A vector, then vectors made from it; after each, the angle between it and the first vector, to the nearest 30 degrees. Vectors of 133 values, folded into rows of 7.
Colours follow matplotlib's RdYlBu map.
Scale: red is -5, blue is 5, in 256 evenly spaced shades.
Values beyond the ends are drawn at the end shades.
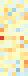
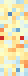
30 degrees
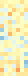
150 degrees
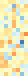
90 degrees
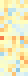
30 degrees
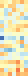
150 degrees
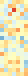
150 degrees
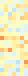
30 degrees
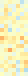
30 degrees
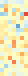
60 degrees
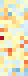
30 degrees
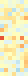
30 degrees
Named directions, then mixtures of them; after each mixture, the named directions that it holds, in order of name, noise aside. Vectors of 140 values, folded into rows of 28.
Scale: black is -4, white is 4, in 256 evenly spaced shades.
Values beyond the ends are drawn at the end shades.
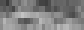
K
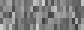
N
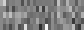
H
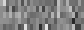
H.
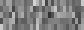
N.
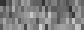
H, K, N.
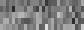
H, K, N.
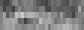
K.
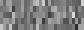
N.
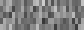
N.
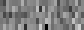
H.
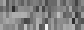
H, K, N.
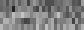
H, K, N.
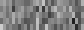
H, N.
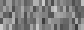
N.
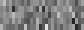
H, N.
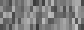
N.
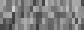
K, N.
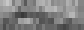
K.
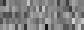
H.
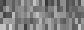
H, K, N.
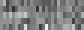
H, K.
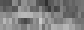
K.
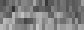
K, N.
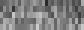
K, N.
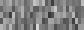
N.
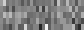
H.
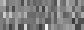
H.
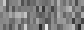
H.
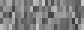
N.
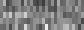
H, K, N.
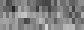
H, K.
